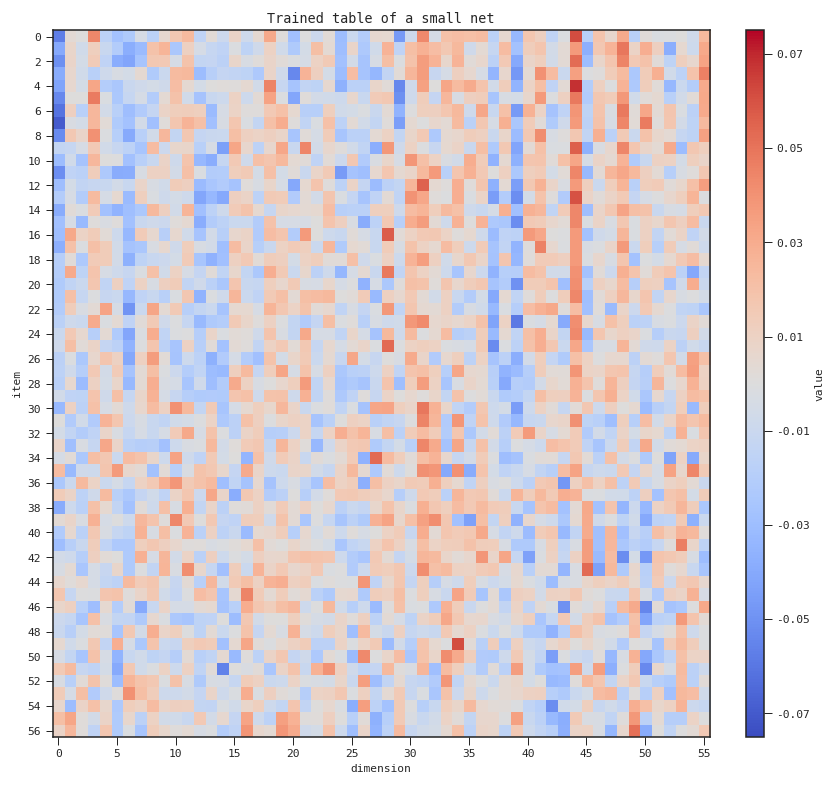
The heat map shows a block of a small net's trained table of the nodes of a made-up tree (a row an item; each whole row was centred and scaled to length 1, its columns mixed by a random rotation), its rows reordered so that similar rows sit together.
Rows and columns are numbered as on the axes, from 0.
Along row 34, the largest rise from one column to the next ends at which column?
27
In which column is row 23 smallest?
39
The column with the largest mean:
44
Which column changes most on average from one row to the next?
54
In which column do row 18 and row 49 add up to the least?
14
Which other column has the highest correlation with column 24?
0
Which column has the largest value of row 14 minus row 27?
38
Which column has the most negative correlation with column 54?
10
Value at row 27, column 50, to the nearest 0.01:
-0.02
